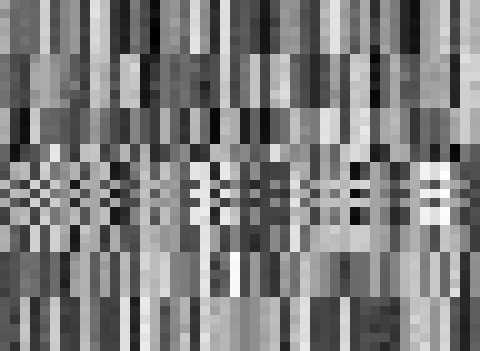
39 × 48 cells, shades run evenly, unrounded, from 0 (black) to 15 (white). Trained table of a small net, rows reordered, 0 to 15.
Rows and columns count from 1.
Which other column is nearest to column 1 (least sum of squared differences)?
39
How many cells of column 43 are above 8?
28
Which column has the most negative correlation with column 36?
3
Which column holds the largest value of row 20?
45
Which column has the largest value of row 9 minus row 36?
47
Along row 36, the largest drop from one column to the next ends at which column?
14
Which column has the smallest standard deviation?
18
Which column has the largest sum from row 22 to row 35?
21
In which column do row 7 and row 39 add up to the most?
13
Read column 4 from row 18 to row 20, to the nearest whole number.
5 4 4
